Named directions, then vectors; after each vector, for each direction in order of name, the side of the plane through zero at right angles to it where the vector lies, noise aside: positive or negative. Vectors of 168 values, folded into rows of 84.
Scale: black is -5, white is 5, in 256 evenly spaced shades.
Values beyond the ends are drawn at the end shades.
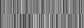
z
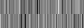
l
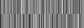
negative, positive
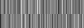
negative, positive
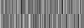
positive, negative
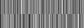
negative, positive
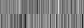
positive, positive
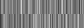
negative, positive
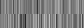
positive, positive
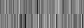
positive, positive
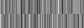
positive, negative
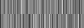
negative, positive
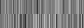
positive, positive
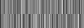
negative, positive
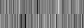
positive, positive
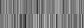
positive, positive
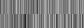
positive, positive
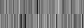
positive, positive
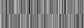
positive, negative
